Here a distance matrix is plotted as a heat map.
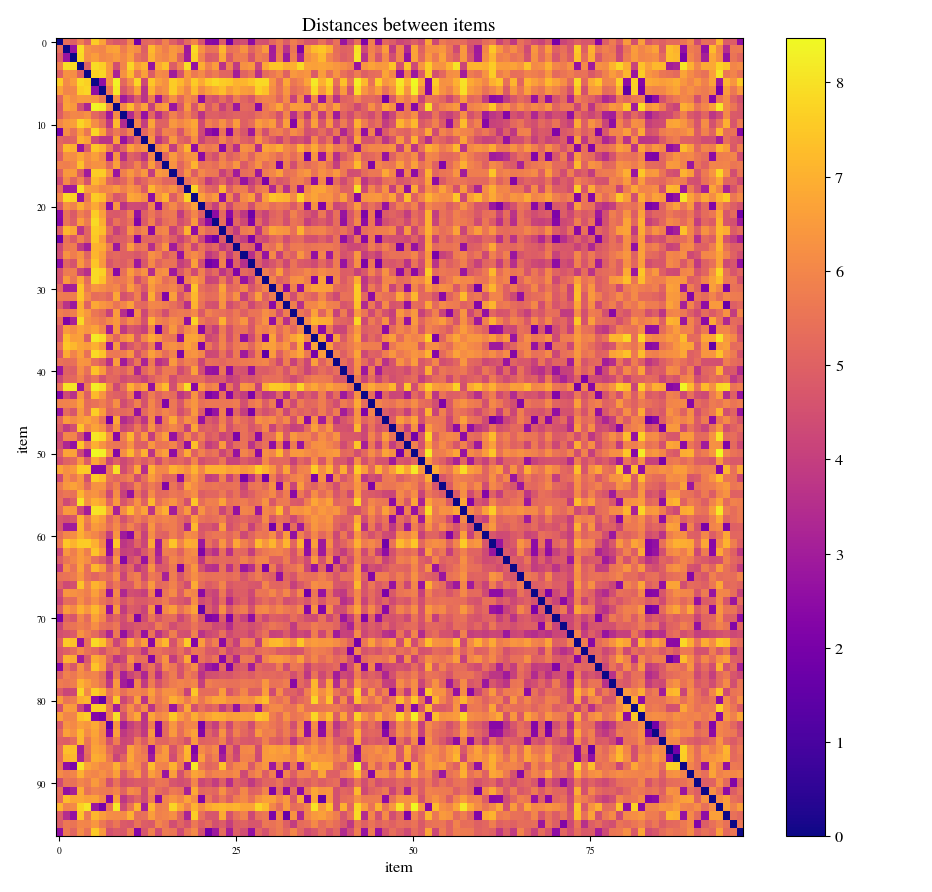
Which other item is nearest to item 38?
29
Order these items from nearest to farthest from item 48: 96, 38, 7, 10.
96, 38, 7, 10
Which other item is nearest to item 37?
92
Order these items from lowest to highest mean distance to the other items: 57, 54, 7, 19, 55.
7, 55, 54, 57, 19
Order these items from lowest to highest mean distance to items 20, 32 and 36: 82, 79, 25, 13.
25, 79, 13, 82
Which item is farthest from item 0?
5
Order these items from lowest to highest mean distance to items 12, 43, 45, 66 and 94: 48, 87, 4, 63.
63, 48, 4, 87
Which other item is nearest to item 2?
88
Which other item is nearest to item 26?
53
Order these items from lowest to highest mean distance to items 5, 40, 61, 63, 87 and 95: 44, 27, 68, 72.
72, 68, 27, 44
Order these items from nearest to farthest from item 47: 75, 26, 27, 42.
27, 26, 75, 42
